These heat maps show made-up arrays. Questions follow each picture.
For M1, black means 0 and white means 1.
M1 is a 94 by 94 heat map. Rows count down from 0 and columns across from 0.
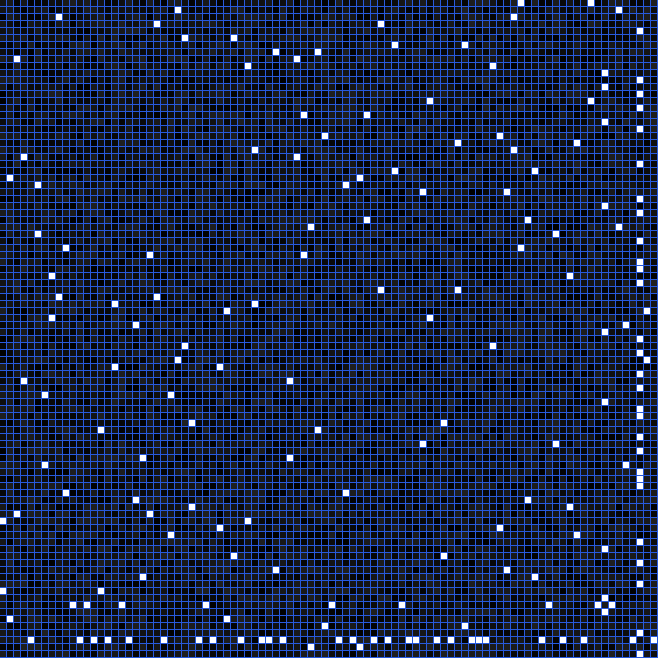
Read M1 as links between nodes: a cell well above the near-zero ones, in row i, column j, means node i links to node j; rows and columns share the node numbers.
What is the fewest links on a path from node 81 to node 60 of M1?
3
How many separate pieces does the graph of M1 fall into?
5
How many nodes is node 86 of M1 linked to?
9
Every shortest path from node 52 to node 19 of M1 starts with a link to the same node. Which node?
node 31
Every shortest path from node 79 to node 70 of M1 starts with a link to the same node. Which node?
node 33
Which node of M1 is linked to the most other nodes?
node 91
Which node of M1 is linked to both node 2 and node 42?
node 8
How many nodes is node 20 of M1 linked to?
2
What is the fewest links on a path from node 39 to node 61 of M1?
3
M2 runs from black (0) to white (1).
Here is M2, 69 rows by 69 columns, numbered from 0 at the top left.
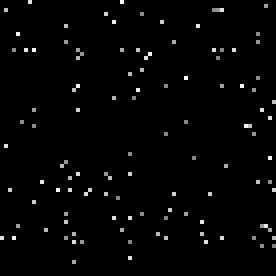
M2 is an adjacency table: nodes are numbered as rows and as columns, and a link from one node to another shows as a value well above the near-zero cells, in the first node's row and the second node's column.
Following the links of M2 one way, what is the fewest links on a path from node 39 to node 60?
3
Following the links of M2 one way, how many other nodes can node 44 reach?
11
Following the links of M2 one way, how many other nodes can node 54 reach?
9
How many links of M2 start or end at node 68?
4
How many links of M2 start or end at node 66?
2
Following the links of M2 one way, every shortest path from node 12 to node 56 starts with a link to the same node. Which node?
node 58
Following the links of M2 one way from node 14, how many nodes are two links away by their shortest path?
6
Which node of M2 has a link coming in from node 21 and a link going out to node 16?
node 55
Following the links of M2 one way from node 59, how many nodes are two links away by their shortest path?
7
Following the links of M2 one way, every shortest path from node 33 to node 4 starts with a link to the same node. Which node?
node 41
